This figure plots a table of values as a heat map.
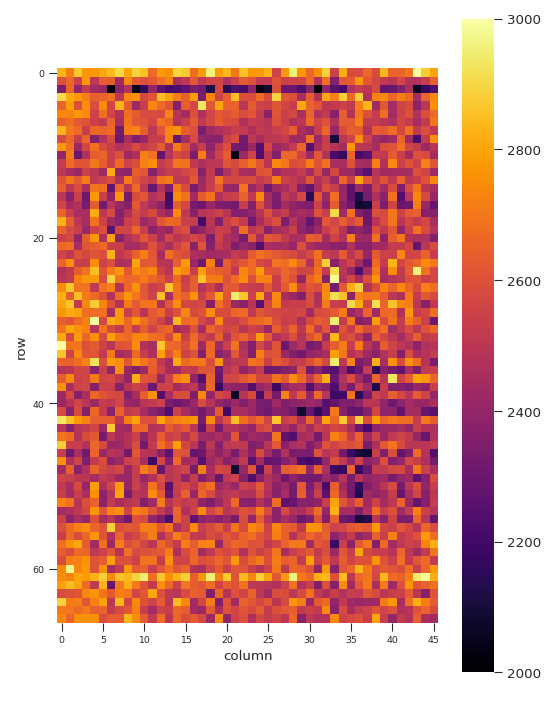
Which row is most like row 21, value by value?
9
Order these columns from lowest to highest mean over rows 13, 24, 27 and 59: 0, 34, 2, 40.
40, 0, 34, 2
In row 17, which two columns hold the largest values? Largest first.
33, 4
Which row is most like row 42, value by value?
3
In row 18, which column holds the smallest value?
17
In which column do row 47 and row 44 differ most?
26
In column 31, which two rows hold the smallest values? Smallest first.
2, 41
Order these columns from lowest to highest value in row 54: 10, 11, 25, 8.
8, 11, 25, 10
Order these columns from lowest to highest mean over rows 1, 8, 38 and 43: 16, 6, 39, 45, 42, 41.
42, 39, 41, 16, 45, 6
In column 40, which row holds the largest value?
37
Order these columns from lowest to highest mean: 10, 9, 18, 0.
18, 10, 9, 0
